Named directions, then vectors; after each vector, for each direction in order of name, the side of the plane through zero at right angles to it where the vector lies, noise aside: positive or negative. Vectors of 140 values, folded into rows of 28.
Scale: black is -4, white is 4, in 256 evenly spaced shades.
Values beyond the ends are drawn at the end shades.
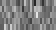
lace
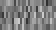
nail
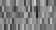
negative, positive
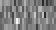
positive, positive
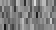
negative, positive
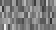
positive, negative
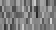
negative, positive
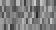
negative, positive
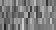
negative, positive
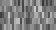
positive, positive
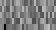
negative, negative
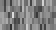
negative, negative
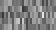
positive, positive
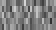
positive, negative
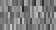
positive, positive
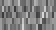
negative, positive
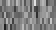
negative, positive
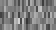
positive, positive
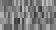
negative, negative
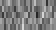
negative, positive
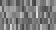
positive, negative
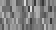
positive, negative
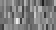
positive, positive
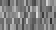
positive, negative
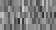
negative, negative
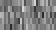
negative, negative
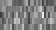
positive, positive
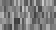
negative, negative
